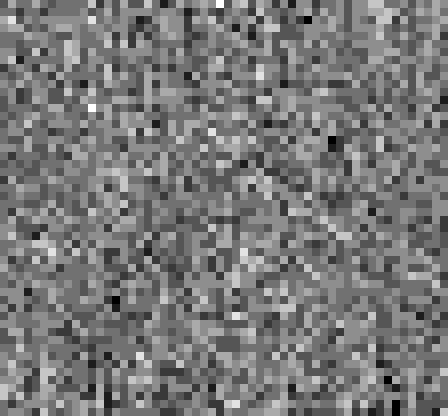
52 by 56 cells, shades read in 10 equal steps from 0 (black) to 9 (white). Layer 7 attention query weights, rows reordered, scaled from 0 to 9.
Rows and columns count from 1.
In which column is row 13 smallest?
56
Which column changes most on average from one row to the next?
28
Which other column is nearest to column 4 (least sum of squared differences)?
51
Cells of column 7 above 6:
2
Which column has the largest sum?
31
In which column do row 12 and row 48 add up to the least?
49
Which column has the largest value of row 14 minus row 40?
12
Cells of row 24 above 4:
25
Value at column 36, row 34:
2
